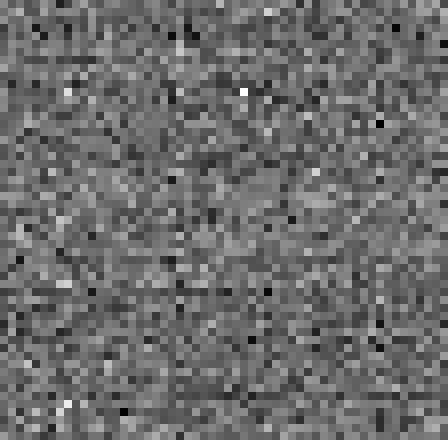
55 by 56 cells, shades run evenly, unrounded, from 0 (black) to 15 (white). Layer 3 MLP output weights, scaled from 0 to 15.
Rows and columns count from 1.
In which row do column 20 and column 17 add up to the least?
4
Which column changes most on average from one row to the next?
48
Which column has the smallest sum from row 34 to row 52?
34
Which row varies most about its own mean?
12
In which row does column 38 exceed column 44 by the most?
43
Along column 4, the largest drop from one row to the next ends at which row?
17
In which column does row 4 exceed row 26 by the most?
56
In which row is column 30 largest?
7
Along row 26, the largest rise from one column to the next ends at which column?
53
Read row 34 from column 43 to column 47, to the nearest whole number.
7 8 5 6 5
